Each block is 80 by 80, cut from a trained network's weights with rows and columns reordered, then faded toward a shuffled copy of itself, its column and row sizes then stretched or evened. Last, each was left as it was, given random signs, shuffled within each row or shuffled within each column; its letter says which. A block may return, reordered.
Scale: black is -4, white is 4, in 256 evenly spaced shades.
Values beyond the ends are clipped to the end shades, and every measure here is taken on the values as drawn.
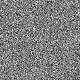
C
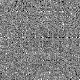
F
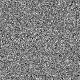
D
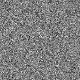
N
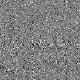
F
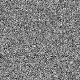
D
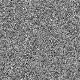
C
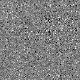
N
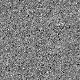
C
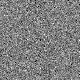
C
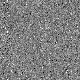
C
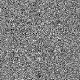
F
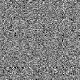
F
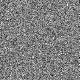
C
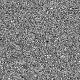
D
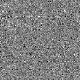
F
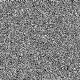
D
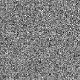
F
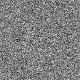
C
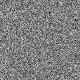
C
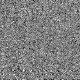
N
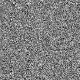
N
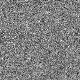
D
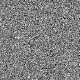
N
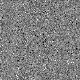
C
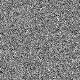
C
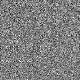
F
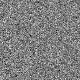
C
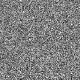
N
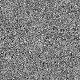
D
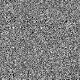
N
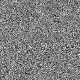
D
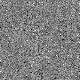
C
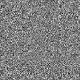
F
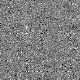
N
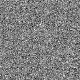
D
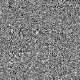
N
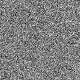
D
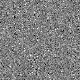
C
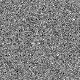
D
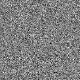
N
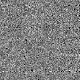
F
